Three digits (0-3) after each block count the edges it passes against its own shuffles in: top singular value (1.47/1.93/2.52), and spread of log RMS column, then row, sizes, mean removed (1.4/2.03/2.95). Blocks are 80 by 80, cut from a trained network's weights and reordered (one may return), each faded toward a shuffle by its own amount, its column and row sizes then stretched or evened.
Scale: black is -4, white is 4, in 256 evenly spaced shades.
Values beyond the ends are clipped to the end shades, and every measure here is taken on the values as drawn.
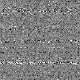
0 1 3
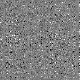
0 2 2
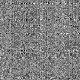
1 0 2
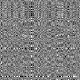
3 2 2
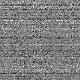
2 2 2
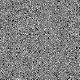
0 2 1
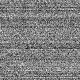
2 0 1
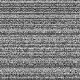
3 0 2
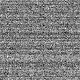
2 1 0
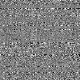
1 1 3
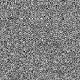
2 1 1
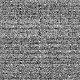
2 2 0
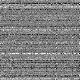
3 1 3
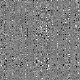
0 3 1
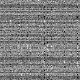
3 2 0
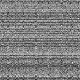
3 0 2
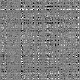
2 3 2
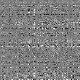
1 2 3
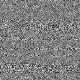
0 0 3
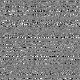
1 0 3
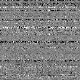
2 1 3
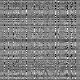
3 3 0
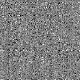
0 1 2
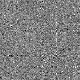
1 1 1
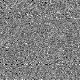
1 0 2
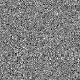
1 1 0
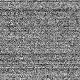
2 1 1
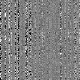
2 3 1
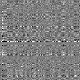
3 1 3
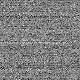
1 1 1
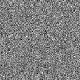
2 0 1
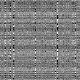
3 3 0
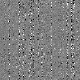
1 3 1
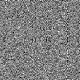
2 1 0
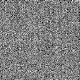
1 0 2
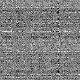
2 2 2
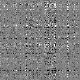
1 3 2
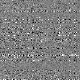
0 2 3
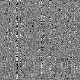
2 2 0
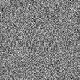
2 0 0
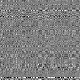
3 0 3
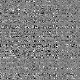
0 2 3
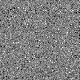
1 0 1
